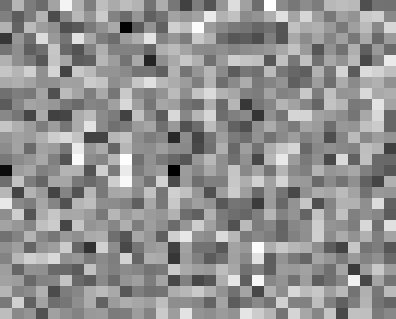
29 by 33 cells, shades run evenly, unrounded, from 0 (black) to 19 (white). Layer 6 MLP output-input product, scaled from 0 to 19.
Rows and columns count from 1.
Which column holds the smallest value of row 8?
25
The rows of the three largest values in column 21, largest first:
29, 6, 21
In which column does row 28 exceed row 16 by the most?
15
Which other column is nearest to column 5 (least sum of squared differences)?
2
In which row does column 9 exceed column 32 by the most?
16
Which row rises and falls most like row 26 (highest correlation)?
23
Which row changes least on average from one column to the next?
8
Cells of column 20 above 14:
7
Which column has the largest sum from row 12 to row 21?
11
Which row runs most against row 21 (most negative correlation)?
26
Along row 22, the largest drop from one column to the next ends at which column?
17
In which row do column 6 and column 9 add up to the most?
1
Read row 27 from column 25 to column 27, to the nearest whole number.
16 14 15
